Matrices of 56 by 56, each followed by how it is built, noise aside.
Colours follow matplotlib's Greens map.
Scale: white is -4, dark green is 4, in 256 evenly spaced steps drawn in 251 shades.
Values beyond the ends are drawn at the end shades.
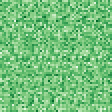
repeating columns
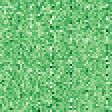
uneven columns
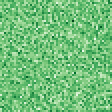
noise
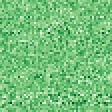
uneven rows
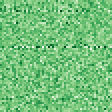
uneven rows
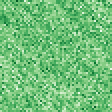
Toeplitz
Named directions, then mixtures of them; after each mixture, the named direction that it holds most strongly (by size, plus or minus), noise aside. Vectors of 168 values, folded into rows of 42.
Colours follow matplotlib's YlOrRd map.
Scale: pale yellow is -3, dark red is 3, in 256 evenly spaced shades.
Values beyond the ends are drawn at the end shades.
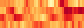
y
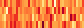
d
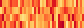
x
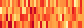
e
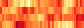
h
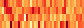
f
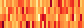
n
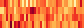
e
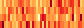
n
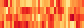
h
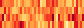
x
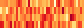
d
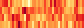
h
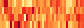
f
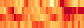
y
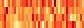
d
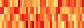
x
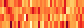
f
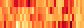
h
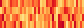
x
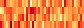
f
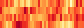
h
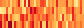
e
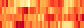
h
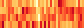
n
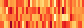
d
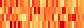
x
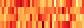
d
